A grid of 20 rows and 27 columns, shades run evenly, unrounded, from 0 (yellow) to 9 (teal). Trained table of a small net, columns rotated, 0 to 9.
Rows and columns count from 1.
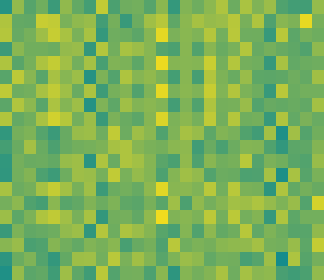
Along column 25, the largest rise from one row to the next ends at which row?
20
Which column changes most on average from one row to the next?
14
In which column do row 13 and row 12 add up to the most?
1
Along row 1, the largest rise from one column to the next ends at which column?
10
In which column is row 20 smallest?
9
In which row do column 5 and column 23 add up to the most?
11
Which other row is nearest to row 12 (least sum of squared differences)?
17
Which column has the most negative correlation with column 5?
23
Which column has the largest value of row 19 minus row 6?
5
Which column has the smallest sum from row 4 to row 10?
18
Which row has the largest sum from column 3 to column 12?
15
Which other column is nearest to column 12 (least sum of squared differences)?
7
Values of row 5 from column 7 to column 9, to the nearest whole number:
5 3 7
